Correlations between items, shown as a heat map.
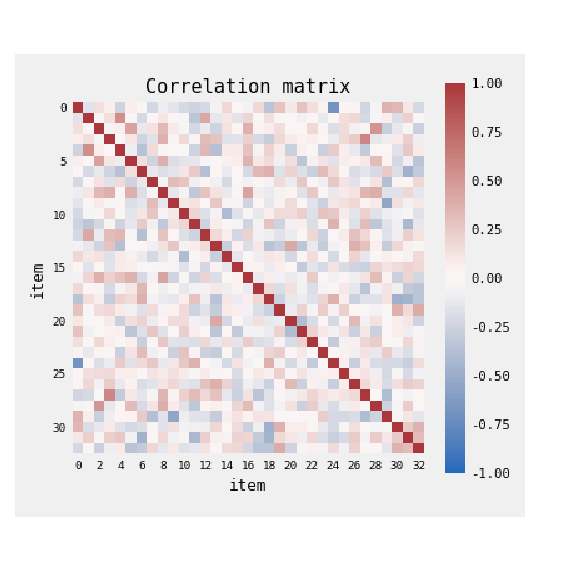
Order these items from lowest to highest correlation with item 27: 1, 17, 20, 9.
17, 1, 20, 9
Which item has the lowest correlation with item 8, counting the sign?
11
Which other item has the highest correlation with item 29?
0
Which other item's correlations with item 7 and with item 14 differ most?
10
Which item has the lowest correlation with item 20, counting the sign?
21
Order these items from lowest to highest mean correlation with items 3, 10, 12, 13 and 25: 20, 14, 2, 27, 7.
14, 2, 7, 20, 27
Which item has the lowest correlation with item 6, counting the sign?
31
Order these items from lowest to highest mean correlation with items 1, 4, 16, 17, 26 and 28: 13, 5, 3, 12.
13, 3, 5, 12
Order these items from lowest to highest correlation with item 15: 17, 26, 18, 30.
26, 18, 17, 30
